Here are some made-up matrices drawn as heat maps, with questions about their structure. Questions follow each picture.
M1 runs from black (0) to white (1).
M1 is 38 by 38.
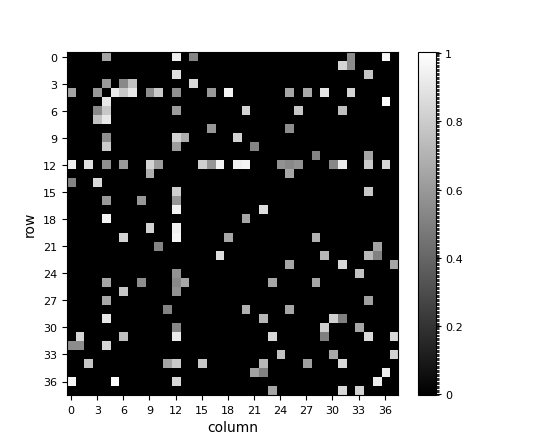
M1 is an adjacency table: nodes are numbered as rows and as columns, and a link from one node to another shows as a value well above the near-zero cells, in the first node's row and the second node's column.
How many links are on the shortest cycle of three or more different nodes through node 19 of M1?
3
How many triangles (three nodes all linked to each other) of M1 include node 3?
2
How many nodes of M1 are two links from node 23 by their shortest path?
10
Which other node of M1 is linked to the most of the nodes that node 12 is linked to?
node 4
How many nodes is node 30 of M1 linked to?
3
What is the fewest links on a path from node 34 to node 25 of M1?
2
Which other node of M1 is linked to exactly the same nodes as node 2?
node 15
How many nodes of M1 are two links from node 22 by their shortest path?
10
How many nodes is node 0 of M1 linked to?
5
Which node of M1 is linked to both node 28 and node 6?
node 20
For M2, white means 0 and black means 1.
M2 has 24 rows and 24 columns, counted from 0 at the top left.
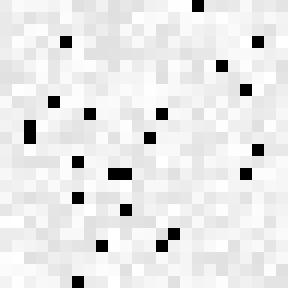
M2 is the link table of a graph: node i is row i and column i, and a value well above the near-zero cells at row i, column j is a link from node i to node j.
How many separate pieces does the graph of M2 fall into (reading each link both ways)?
4
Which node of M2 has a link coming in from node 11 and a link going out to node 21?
node 12
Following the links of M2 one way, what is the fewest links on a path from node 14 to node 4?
3
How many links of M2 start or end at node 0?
1
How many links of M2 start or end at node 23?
1
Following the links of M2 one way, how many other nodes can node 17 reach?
2
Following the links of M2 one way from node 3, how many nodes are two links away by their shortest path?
1
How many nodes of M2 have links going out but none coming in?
6
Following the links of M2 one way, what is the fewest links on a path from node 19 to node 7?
3
